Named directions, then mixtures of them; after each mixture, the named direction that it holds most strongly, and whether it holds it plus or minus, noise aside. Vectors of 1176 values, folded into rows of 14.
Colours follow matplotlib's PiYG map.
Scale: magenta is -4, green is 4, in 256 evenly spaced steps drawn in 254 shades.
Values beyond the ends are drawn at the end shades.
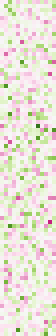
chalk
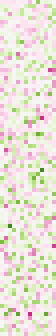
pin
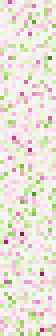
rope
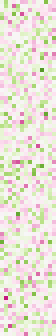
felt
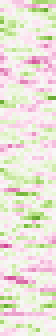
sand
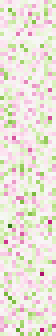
rope, plus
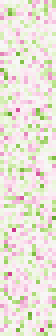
chalk, plus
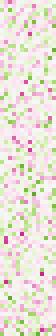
rope, plus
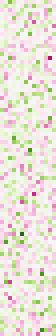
rope, minus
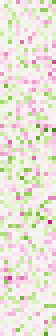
chalk, plus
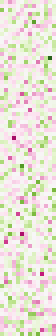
rope, plus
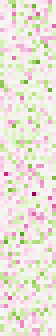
rope, minus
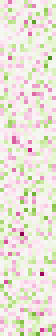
rope, plus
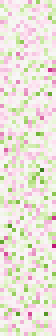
pin, plus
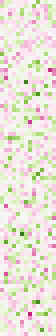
pin, plus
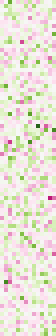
chalk, plus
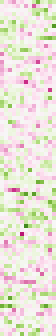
sand, plus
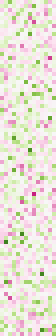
rope, minus
